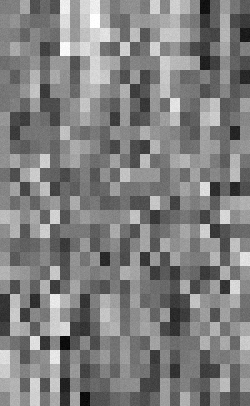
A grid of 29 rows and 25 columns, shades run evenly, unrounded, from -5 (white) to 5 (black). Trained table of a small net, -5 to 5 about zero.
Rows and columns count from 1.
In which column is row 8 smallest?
18
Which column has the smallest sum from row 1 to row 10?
10
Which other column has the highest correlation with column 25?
22
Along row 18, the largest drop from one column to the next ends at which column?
24
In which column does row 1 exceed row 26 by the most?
6
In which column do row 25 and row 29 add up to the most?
7
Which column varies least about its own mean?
20
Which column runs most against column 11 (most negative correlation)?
25
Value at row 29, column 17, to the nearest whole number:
-1
